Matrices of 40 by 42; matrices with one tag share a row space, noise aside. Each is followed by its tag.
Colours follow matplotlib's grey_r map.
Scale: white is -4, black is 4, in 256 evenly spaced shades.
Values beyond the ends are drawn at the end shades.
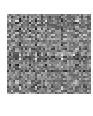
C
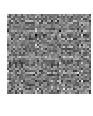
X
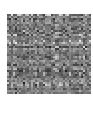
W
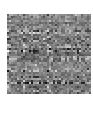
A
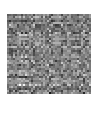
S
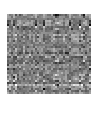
W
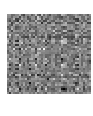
C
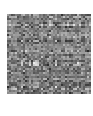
A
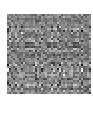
X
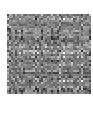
X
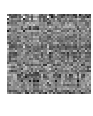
A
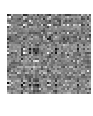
A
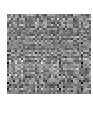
X
